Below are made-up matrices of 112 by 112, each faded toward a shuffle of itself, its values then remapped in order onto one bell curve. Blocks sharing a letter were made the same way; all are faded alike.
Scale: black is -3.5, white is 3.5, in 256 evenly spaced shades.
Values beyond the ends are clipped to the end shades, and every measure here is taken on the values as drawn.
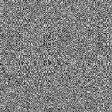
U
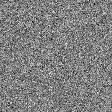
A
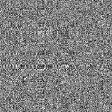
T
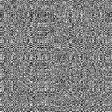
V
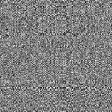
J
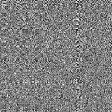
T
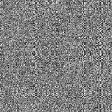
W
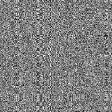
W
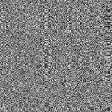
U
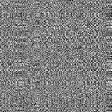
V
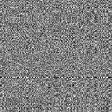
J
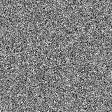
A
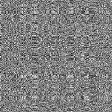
J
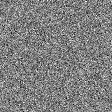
A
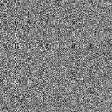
W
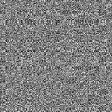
J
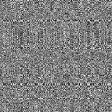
T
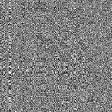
W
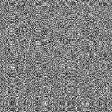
U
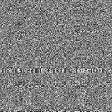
T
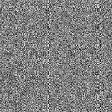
W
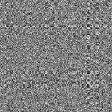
W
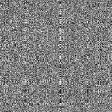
W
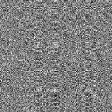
U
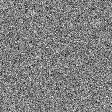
A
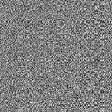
U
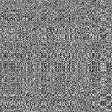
V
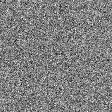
A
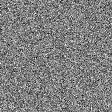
A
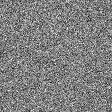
A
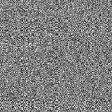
J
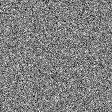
A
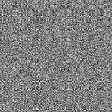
J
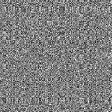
U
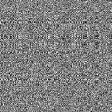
J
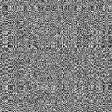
V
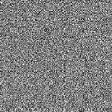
W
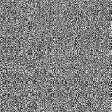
W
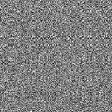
J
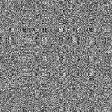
U
